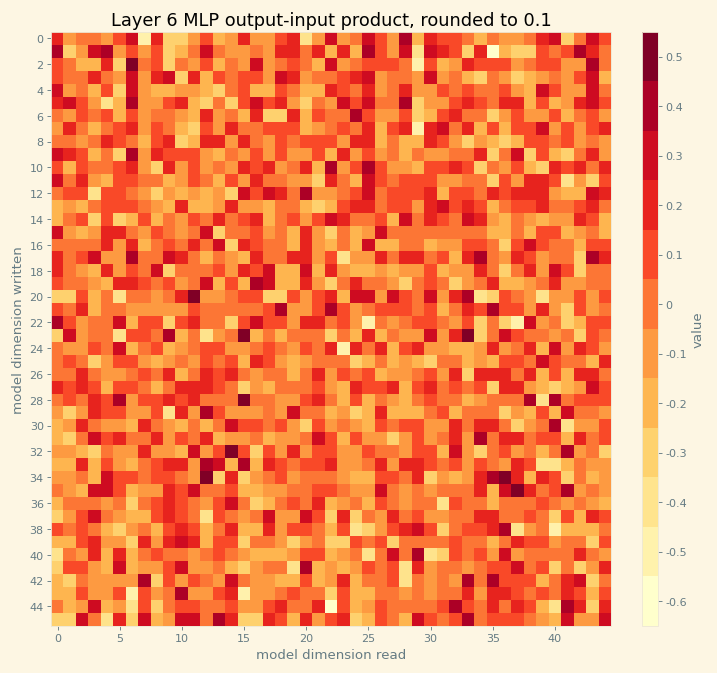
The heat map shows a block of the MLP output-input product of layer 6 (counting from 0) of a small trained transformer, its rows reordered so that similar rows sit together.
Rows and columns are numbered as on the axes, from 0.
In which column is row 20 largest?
11
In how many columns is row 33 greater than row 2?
19
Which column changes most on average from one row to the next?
15
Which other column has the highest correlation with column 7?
14
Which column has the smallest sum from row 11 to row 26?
41
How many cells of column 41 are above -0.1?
22
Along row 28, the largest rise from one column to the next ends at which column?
40
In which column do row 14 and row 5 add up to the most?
28
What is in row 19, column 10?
-0.1
